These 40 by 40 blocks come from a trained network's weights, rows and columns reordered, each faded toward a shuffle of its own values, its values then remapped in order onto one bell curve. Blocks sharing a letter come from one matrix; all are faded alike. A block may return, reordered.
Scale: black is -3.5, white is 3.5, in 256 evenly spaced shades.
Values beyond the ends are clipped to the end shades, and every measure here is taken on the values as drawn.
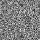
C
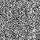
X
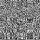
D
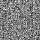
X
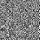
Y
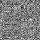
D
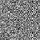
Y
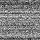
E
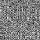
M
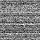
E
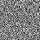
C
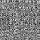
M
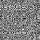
M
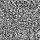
C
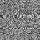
M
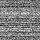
E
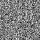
X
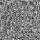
Y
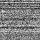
E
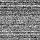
E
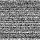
E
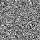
C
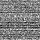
E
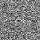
M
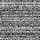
E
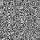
Y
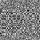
M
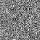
Y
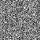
X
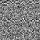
M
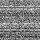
E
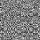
M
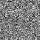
C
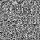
C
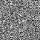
C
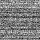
E
